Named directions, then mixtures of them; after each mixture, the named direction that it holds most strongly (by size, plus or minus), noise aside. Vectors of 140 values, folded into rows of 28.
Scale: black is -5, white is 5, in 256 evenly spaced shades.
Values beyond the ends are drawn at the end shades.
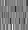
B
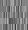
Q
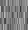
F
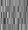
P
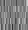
B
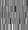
B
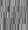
P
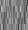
P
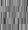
P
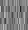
F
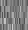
F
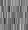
F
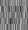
F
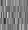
P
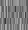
F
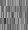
F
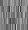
Q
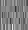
B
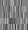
Q
